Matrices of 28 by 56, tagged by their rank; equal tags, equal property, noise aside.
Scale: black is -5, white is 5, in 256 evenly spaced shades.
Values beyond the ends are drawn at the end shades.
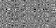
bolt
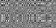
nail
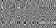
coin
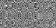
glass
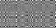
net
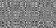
nail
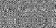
glass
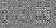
coin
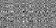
bolt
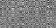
coin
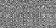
glass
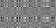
net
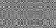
nail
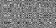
bolt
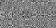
bolt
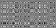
nail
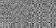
coin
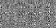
glass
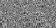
glass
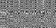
bolt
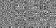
bolt
